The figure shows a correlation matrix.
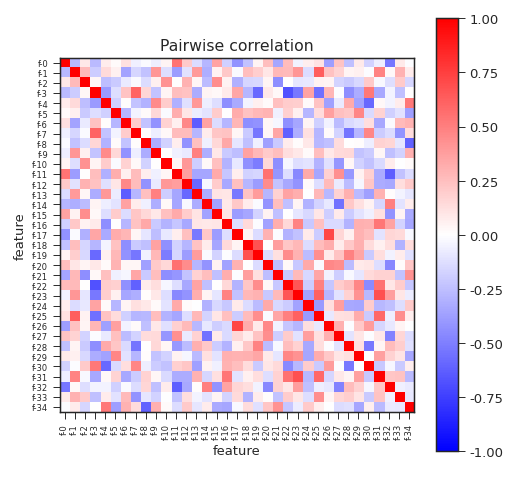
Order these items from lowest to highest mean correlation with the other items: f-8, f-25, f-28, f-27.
f-8, f-28, f-27, f-25
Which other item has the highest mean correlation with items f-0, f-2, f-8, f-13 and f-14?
f-15
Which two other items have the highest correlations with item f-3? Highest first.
f-7, f-30
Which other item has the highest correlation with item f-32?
f-14
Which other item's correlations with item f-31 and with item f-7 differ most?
f-22
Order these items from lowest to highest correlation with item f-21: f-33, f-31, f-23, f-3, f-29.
f-33, f-29, f-3, f-31, f-23
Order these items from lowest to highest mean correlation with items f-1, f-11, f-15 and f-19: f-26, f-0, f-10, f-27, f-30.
f-10, f-30, f-26, f-0, f-27
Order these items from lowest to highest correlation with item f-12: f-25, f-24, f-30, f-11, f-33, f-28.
f-28, f-25, f-24, f-33, f-30, f-11
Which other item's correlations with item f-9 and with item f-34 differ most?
f-6
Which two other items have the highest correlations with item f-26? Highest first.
f-17, f-20
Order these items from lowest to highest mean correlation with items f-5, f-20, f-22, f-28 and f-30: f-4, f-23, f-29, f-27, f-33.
f-4, f-33, f-23, f-27, f-29
